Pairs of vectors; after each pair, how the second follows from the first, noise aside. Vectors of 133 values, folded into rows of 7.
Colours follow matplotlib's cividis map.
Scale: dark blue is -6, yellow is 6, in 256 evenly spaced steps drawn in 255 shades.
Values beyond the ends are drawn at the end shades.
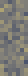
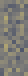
shuffled.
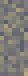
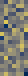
negated, scaled up.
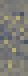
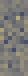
sign-scrambled.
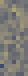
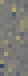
partly zeroed.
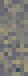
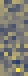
negated, scaled up.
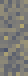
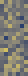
negated, scaled up.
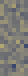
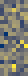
negated, scaled up.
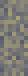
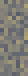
reversed, negated.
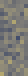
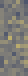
reversed, negated.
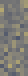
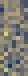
negated, scaled up.
